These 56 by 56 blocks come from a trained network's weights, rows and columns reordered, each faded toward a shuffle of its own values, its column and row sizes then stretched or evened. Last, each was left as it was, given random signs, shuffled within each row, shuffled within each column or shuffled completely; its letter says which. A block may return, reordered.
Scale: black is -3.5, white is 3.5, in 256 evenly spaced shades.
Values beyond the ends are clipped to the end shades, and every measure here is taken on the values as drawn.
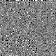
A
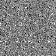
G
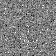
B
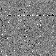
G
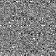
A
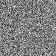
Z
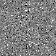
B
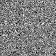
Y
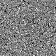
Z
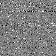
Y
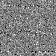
Y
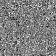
Y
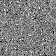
Z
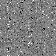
B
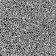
B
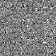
A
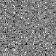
A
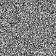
G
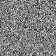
Y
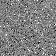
Z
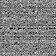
A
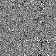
G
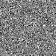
Y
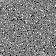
Z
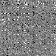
A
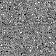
Y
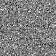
Y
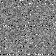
Y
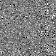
G
